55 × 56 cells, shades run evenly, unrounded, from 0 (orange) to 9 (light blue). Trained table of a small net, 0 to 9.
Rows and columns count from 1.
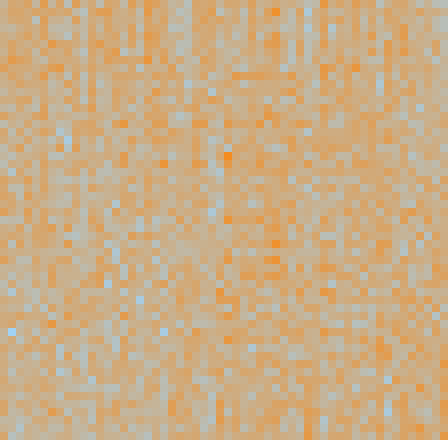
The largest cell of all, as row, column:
42, 2
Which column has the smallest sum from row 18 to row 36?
35
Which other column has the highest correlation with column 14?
19
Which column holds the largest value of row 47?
8
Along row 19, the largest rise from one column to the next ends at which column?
9
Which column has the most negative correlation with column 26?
24
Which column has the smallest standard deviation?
44
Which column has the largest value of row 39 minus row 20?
29
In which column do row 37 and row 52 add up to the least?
28
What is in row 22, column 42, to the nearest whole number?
4
